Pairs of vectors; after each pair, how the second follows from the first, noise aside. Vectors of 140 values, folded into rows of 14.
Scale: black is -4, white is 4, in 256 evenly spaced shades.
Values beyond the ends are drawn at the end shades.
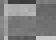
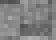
reversed, negated, shrunk.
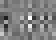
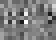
reversed.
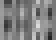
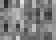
reversed.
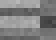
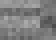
shrunk.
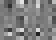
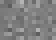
shrunk.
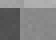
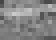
wrapped around, partly zeroed.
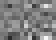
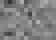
reversed, negated, shrunk.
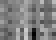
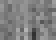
shrunk.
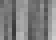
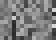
sign-scrambled.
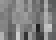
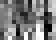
negated, scaled up.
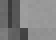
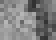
reversed.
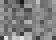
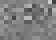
reversed, partly zeroed.
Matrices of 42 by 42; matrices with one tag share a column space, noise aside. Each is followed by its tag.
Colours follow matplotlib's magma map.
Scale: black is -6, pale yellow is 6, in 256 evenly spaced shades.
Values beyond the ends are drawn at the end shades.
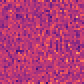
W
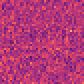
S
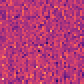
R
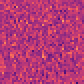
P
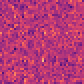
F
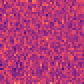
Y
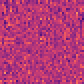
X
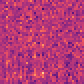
R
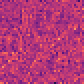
W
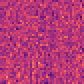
R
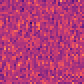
Y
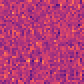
F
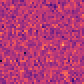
F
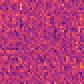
S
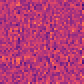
S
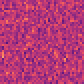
P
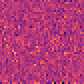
W
